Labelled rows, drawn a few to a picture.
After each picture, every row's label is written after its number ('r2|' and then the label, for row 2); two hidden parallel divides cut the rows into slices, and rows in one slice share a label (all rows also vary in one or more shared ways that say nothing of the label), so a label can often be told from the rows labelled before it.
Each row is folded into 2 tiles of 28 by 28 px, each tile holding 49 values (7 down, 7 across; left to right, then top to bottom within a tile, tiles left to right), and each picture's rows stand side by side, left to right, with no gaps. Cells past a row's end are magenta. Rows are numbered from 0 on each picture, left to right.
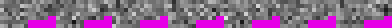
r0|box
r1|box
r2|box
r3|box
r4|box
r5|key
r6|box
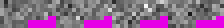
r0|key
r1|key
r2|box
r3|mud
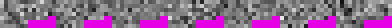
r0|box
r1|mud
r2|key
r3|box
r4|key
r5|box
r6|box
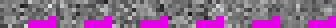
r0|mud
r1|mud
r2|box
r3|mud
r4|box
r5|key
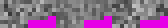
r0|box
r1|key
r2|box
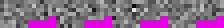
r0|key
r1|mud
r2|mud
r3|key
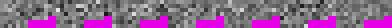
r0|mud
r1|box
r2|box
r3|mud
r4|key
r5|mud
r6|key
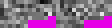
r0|mud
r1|box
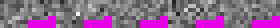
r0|key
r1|box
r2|key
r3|box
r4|key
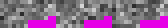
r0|mud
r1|box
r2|mud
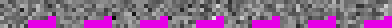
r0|box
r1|key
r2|mud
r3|mud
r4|box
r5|key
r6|mud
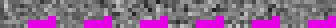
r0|mud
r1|key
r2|mud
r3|box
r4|box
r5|key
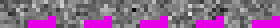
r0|box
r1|mud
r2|box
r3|box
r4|key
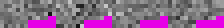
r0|key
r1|mud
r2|key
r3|key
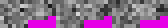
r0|box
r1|box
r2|box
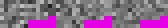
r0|box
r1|key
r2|key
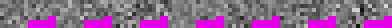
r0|key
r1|key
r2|mud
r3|key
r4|key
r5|mud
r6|key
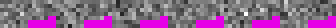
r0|box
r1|mud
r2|box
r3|key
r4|box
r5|mud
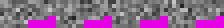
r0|key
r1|key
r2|key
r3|key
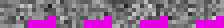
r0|box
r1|key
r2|box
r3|mud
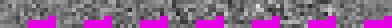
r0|key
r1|key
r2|key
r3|box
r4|box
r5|mud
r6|key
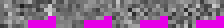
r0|mud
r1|key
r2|mud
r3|mud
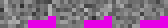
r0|mud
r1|key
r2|key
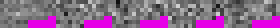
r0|key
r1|box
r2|box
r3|box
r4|box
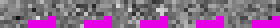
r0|key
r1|mud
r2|mud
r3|mud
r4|key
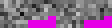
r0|mud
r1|box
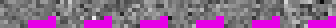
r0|key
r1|key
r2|box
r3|mud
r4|key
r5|mud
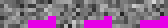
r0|mud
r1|mud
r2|box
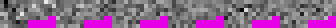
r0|box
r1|box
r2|key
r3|key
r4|mud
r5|mud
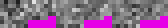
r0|box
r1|mud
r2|mud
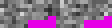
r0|box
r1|mud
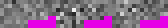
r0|key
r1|box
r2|mud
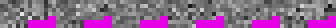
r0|box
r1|box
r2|key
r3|mud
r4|key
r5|box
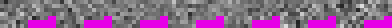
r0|box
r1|key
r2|key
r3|mud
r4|key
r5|box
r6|box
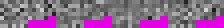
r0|box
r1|key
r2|key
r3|box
